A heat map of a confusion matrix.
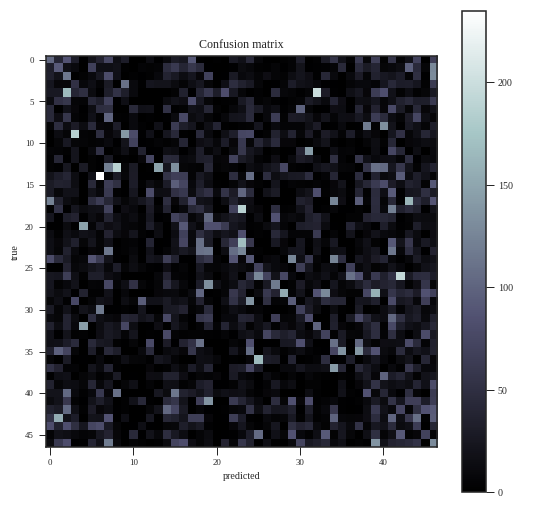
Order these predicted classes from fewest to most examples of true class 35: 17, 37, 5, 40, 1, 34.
40, 5, 17, 34, 1, 37
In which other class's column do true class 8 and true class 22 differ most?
23
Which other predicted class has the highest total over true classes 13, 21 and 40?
8
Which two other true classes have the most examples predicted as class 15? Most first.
13, 40
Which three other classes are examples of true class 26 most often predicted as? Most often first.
42, 25, 36
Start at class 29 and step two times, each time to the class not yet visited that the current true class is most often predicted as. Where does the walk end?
34
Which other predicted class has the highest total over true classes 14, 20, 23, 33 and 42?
6
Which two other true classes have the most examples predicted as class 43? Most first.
17, 1
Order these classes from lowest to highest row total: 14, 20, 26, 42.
20, 42, 14, 26
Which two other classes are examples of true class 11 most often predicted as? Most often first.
31, 41
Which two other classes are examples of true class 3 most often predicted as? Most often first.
9, 46
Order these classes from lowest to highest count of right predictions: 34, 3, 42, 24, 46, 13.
3, 42, 24, 34, 46, 13
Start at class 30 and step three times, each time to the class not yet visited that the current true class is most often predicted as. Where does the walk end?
19
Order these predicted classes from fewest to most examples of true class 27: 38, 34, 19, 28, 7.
28, 34, 38, 7, 19
